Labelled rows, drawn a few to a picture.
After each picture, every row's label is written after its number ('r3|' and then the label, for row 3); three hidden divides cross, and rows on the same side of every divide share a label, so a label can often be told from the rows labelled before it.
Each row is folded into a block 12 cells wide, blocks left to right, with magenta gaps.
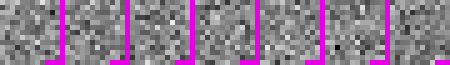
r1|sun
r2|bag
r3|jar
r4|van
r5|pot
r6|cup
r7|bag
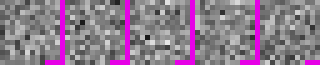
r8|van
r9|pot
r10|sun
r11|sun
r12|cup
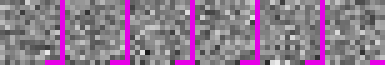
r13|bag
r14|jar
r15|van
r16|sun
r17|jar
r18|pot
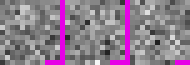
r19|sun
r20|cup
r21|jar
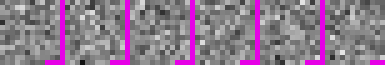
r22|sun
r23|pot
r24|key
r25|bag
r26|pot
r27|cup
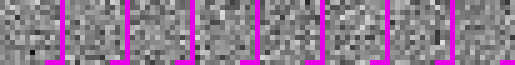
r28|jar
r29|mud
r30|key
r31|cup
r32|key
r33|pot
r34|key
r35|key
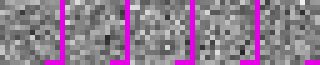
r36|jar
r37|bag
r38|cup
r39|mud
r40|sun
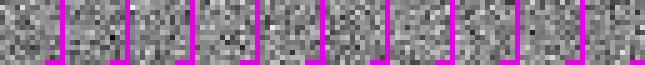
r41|bag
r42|key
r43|bag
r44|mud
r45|jar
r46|jar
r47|pot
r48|pot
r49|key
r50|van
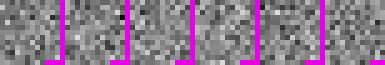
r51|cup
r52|cup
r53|key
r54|bag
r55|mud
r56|mud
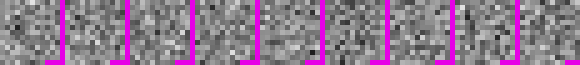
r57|bag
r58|bag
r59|sun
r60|sun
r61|pot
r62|pot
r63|mud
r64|bag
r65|bag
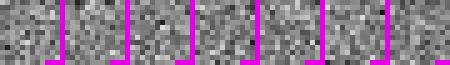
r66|mud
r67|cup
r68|key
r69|bag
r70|key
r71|bag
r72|cup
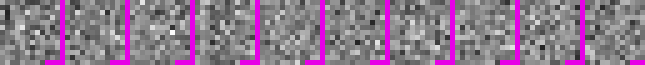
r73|van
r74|mud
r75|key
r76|key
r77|van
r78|pot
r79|key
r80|pot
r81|jar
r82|sun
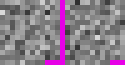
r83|sun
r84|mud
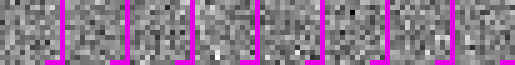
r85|pot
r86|bag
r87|jar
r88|cup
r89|sun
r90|sun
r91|mud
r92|jar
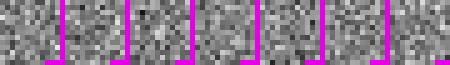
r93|pot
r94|sun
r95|key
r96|van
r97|pot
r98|bag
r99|jar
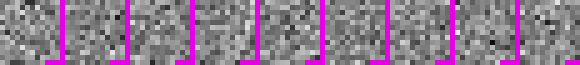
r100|pot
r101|bag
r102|bag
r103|sun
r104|jar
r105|pot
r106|jar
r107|cup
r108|jar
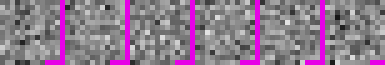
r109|key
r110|van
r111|jar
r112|mud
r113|cup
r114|bag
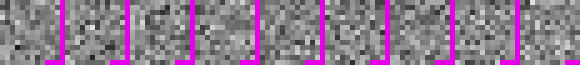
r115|sun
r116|cup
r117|bag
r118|van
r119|mud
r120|pot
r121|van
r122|pot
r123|sun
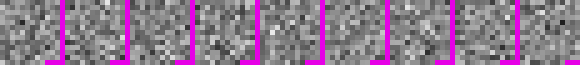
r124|cup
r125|sun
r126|sun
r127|sun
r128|mud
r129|van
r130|cup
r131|van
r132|van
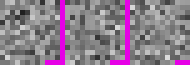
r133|jar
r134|cup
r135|cup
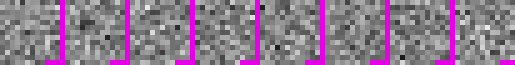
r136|mud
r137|bag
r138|bag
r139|sun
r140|sun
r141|bag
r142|sun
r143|pot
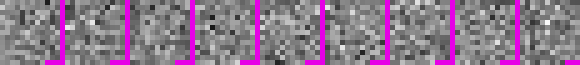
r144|bag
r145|pot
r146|van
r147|bag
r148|pot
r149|cup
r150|bag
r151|pot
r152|pot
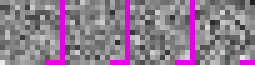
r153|van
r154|mud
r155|cup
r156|cup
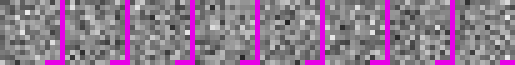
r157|pot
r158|cup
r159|bag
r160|sun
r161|jar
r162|cup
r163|sun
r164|mud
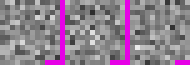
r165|sun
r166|sun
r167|key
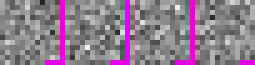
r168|cup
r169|cup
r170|key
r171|jar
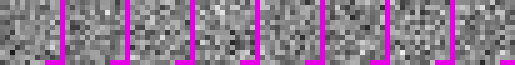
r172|sun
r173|pot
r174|jar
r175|cup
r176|bag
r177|sun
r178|cup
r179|bag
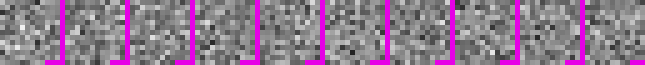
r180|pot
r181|mud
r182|sun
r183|cup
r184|jar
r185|jar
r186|key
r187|van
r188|bag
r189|mud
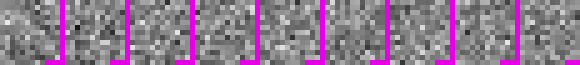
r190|pot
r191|key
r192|pot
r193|pot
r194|pot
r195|bag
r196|van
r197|key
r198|key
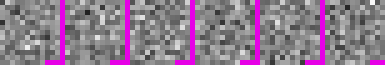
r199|key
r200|jar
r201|key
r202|bag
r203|van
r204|van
